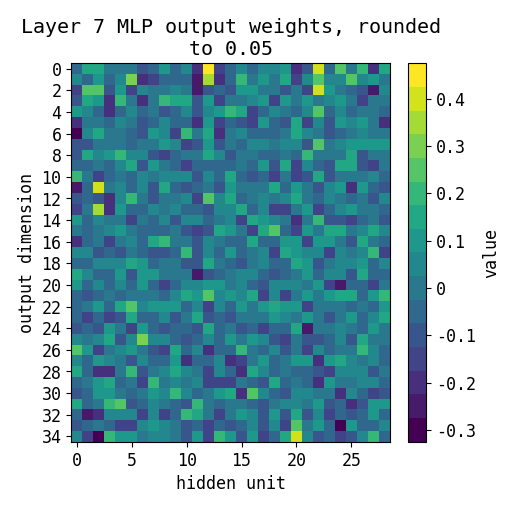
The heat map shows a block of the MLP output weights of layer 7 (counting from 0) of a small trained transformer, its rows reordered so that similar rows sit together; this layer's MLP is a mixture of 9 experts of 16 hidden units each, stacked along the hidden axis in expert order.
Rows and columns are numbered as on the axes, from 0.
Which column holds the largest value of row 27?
24
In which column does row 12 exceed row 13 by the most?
12
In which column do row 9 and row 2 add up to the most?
22
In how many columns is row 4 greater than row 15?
12
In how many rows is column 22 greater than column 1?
19
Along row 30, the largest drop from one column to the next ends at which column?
15
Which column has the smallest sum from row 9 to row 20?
11
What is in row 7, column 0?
-0.1
